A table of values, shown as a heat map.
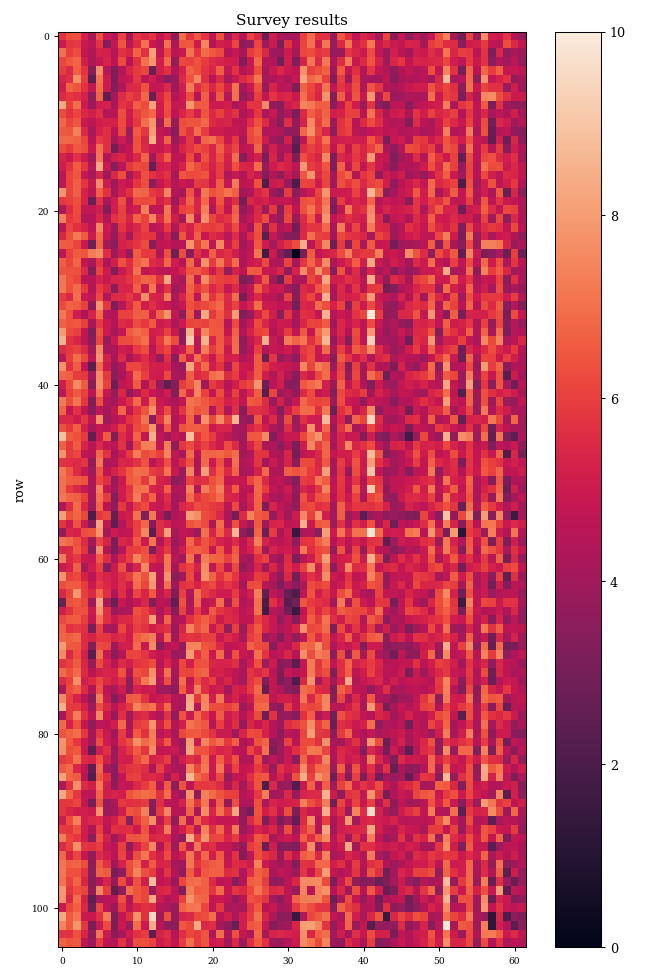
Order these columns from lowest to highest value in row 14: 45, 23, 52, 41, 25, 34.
45, 25, 34, 52, 23, 41
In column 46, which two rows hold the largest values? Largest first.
25, 57
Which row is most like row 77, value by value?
81
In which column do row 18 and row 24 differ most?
32
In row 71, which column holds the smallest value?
4
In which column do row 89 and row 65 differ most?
41
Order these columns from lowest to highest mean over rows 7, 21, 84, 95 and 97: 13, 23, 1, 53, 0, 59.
59, 53, 13, 23, 1, 0
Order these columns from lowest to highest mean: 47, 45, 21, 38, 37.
45, 47, 38, 37, 21
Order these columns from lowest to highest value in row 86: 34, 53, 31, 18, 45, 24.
31, 53, 24, 34, 45, 18
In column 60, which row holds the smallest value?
55
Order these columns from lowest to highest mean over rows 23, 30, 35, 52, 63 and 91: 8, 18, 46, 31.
31, 46, 18, 8
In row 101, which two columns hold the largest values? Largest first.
12, 0
